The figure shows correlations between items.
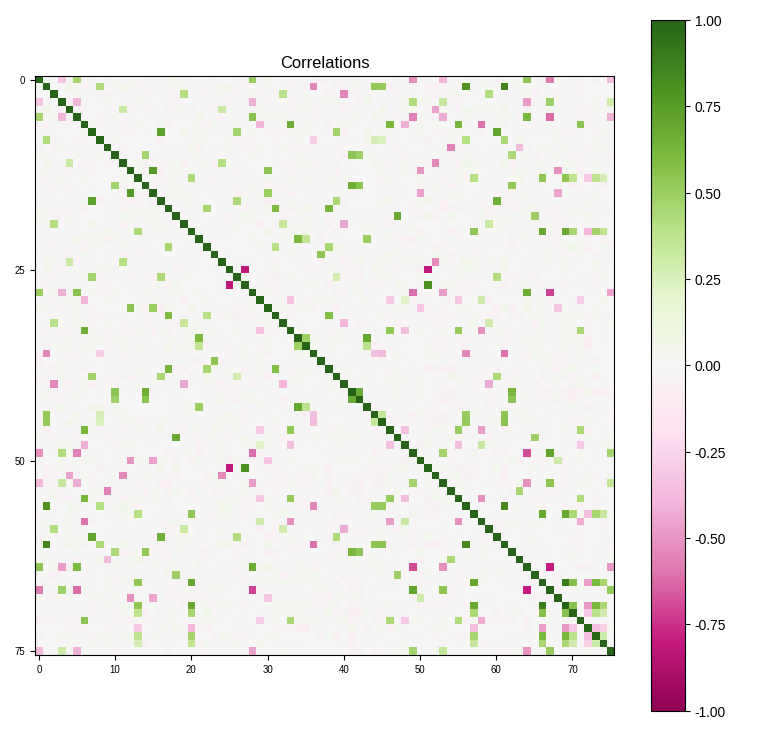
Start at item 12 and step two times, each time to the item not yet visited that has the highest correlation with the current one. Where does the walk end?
30
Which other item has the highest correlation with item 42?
41
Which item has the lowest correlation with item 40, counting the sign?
2
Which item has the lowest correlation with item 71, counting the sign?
58
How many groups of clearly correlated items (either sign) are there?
15
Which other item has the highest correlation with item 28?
64
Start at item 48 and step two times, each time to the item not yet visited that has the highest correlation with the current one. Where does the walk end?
29
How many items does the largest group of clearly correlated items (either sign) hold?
9
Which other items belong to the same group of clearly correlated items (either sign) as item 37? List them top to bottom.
23
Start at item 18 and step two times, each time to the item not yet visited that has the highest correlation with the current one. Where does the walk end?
65
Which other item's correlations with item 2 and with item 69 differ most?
66
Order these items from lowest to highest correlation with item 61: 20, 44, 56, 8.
20, 8, 44, 56
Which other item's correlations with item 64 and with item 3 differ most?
67
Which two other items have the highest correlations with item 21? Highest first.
34, 43
